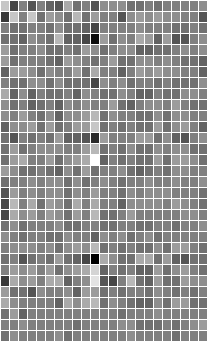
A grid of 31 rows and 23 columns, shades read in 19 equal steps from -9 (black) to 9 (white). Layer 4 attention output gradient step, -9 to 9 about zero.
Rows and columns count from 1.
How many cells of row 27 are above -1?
14
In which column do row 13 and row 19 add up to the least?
1
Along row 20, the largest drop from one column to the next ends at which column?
12
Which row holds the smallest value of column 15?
10
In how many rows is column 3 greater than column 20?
10
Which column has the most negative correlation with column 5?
9
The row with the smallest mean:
24
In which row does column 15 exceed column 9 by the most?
26
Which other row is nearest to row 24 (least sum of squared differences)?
4
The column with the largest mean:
11
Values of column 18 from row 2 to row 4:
2 0 -2
